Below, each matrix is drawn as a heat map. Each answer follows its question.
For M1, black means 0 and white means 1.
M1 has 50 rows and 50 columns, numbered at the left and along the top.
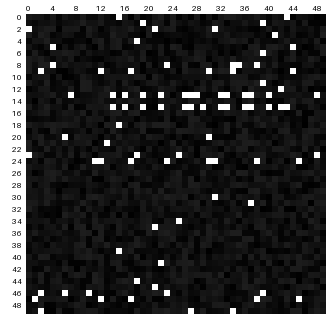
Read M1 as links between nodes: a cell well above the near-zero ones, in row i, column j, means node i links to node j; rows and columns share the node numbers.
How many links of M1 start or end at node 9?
6
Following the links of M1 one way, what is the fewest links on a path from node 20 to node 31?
2
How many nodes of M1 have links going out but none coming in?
9
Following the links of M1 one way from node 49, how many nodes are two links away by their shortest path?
4
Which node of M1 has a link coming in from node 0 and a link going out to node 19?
node 15
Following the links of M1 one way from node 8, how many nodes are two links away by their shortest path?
5
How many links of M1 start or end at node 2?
6
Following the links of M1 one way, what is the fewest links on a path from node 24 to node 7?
4
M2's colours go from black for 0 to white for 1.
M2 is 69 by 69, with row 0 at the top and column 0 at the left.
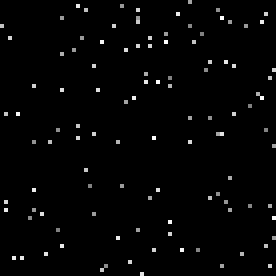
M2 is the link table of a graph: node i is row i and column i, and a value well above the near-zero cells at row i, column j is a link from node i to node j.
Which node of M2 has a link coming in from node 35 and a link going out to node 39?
node 47
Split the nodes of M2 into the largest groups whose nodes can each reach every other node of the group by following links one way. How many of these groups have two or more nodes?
2
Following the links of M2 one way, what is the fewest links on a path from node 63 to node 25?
5
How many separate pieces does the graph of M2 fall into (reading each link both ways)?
4
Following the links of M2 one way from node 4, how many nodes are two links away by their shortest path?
5
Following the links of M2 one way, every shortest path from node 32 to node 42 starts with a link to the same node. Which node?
node 66
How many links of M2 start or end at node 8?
6
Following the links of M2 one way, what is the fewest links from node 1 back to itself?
6
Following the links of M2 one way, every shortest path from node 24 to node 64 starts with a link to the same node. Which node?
node 33
